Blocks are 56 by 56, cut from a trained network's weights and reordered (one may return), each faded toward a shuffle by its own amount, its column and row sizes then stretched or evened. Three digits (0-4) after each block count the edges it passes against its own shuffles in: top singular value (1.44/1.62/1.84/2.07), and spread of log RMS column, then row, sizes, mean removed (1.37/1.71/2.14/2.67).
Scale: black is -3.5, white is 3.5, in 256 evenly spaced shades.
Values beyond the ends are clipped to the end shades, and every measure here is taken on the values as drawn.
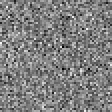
1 0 0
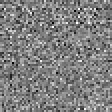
1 0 1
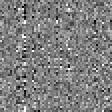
1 4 0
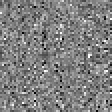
1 3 2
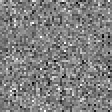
0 2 1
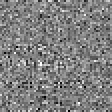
1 1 3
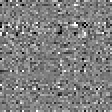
2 2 4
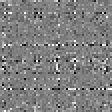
2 3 4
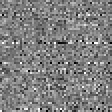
1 0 4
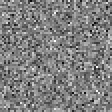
0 1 0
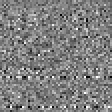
3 1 3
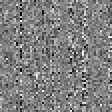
2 4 0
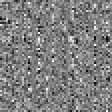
3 4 0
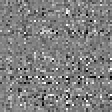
0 3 4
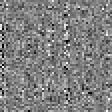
2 4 1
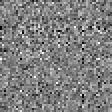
2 2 2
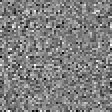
2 1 2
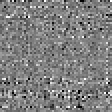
0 1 4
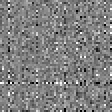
3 4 2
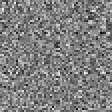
3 0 2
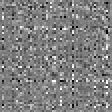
2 4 3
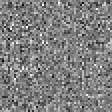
0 2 2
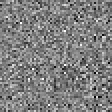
2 1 2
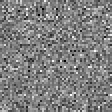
1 0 2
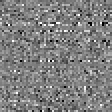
0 1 4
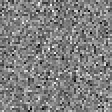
0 0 0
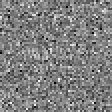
0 1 0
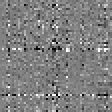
4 4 3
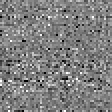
0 2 4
